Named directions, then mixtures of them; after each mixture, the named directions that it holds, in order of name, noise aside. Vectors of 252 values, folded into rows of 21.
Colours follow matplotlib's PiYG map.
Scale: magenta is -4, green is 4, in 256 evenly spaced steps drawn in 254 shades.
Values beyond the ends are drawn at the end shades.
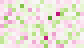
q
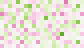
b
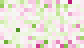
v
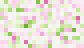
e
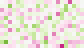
q, v.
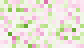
e.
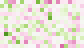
e, q, v.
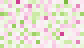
b.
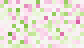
b, e.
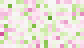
b, q, v.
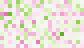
b.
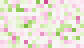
e.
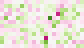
q.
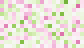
b.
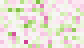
e.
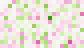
b, q, v.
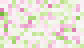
b, e.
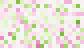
b, e, v.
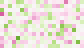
b, e.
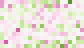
v.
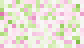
b, e.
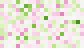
b.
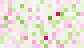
q.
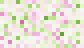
b.
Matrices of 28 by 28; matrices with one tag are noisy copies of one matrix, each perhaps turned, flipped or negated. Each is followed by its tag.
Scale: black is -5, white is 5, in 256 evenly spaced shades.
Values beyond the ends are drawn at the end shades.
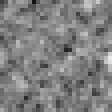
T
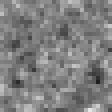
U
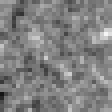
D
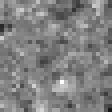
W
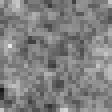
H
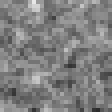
D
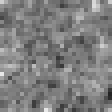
H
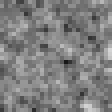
T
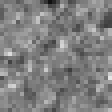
T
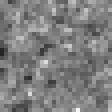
T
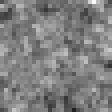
H
